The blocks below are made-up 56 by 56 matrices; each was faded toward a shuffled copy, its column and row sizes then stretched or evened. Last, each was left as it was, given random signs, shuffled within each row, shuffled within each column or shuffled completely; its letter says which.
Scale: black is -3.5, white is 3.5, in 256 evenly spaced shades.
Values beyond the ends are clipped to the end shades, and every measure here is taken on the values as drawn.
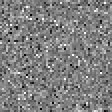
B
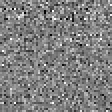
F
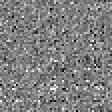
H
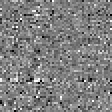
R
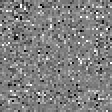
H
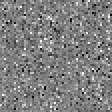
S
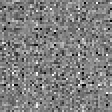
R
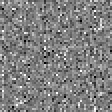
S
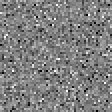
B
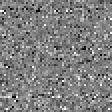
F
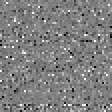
F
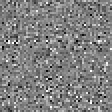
H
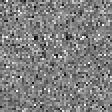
F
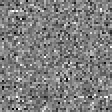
H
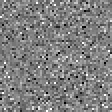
B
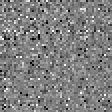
R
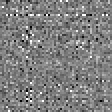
R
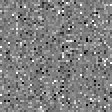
S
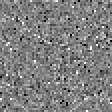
B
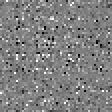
H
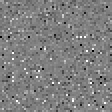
B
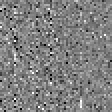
S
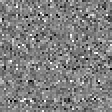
F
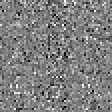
H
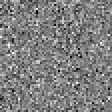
S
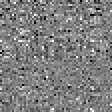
R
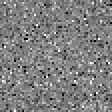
B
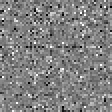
H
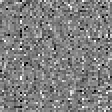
R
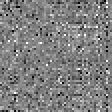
R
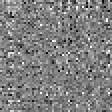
R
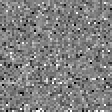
F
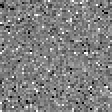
B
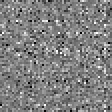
H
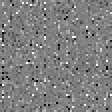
S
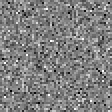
B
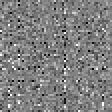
R
